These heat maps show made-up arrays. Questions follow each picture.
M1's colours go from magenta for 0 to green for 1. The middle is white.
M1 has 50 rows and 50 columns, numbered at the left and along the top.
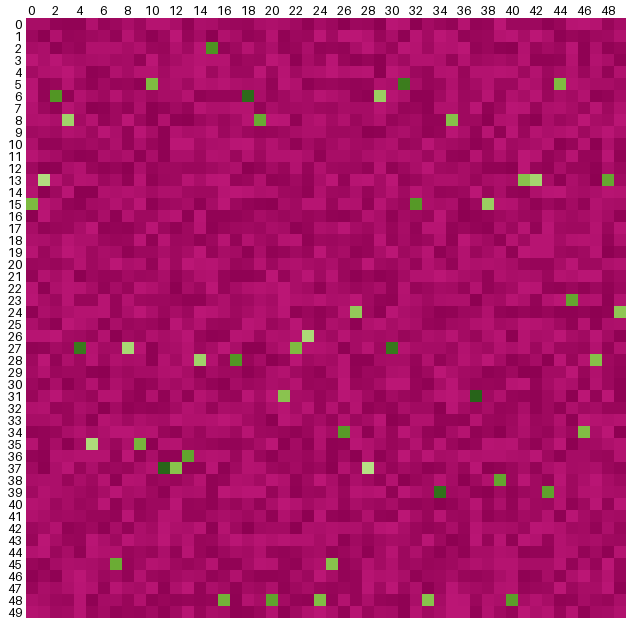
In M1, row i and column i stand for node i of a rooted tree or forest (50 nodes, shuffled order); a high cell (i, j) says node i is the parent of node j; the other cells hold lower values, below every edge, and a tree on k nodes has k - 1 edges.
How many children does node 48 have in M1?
5
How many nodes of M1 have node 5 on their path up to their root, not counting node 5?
11
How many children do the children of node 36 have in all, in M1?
4
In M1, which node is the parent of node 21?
31
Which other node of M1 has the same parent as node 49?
27
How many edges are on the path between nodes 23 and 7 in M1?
2
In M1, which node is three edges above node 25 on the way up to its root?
26
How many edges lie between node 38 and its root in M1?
3
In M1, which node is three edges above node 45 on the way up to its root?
34
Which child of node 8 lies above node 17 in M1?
35
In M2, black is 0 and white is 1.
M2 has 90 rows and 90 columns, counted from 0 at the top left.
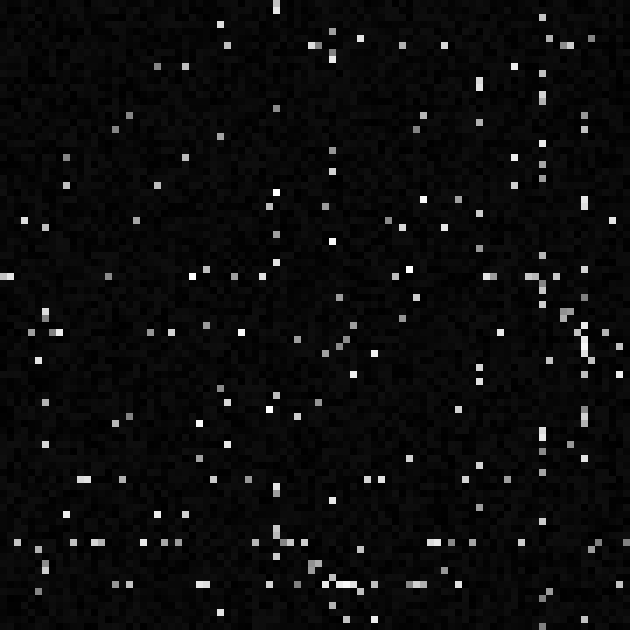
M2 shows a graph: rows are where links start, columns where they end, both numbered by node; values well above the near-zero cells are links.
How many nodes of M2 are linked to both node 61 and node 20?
1
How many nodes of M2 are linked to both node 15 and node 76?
1
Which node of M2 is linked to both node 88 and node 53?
node 83
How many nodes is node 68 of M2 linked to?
9
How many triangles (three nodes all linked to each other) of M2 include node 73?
3
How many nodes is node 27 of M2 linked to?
1
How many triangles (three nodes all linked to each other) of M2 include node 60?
2
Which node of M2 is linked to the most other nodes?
node 77
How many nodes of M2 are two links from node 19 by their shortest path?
3
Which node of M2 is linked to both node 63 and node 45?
node 6
